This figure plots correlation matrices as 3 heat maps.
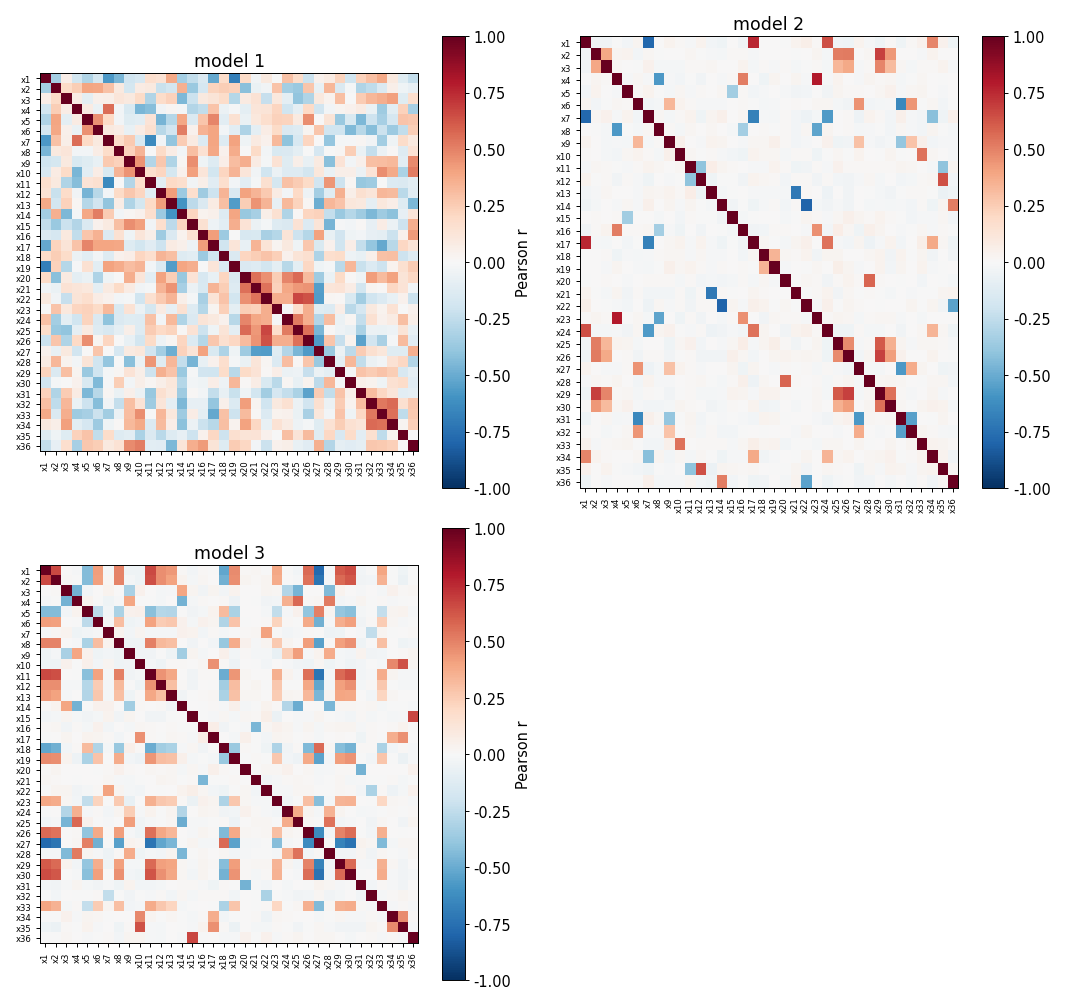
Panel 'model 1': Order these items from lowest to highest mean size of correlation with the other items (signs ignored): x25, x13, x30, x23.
x30, x23, x25, x13
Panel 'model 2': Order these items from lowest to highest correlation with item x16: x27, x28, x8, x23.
x8, x27, x28, x23
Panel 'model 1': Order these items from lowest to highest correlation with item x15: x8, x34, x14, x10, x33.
x34, x33, x14, x8, x10
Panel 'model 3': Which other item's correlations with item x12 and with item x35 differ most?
x10
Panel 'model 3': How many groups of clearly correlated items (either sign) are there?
7
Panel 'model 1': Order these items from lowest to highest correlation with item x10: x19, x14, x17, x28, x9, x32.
x17, x28, x14, x32, x19, x9
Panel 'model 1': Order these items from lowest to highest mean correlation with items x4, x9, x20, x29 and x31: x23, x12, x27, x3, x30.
x27, x30, x23, x3, x12
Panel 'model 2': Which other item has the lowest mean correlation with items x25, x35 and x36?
x22
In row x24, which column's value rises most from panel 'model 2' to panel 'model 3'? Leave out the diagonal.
x7
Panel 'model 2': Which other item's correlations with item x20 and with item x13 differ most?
x21
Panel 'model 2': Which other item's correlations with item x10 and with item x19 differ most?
x33
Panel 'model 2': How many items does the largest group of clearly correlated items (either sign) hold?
6
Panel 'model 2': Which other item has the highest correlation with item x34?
x1
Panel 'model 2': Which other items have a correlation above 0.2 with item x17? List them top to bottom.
x1, x24, x34
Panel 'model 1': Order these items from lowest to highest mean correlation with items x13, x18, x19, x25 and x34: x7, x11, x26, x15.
x7, x15, x11, x26
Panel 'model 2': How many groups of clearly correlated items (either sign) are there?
11
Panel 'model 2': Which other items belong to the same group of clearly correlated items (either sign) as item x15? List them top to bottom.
x5
